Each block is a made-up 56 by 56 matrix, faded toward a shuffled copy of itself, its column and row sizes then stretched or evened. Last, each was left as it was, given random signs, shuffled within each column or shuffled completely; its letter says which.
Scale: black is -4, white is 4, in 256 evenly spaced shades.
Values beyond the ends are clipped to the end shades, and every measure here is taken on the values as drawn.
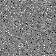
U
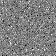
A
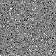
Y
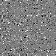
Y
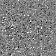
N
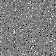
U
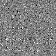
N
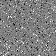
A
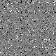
N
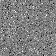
A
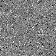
U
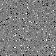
N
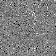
N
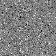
U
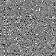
Y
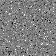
A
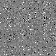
N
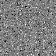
U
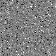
U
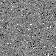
A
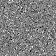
A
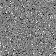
A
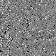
U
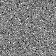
A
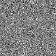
N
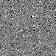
N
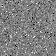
A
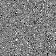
U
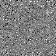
N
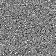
A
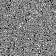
A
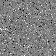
A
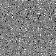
N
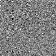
Y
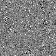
U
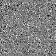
N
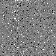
N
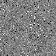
U
